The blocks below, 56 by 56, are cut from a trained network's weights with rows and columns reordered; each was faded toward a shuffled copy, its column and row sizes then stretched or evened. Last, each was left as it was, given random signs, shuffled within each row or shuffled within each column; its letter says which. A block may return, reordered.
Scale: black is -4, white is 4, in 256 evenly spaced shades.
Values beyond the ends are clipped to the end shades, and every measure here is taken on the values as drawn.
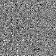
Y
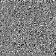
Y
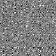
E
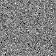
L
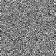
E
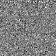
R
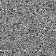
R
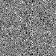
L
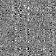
E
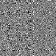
E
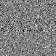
R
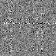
Y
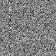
L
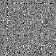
Y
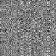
E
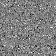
R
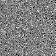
L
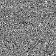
R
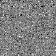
R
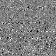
R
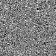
L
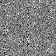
L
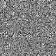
Y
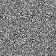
R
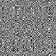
E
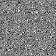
R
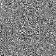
Y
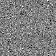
L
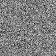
R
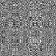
E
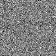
L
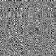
E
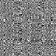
E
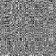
E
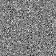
L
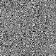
Y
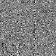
Y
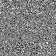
R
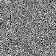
L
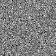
L
